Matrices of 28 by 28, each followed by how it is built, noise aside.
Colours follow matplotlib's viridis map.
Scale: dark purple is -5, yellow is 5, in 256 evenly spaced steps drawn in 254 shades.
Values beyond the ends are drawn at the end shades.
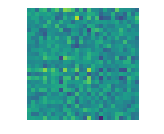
low rank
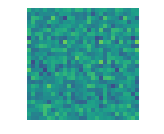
repeating columns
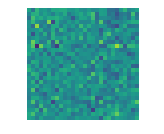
low rank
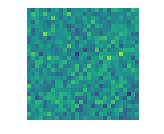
Hankel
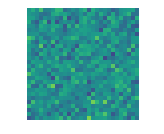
Hankel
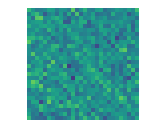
Toeplitz
